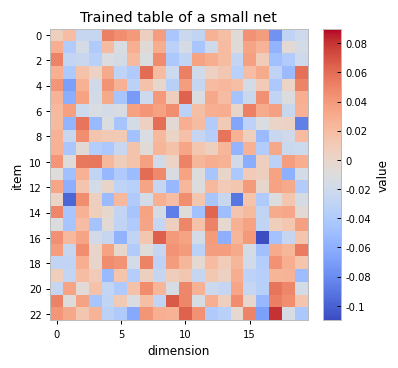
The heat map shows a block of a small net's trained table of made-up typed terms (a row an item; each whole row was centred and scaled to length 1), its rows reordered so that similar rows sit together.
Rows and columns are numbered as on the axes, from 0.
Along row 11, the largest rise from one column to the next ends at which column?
7
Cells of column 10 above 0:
18
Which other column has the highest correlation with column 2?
10
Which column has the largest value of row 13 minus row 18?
8
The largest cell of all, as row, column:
22, 17
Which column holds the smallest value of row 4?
1
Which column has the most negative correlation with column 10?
6
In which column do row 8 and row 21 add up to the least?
16
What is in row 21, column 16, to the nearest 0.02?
-0.06
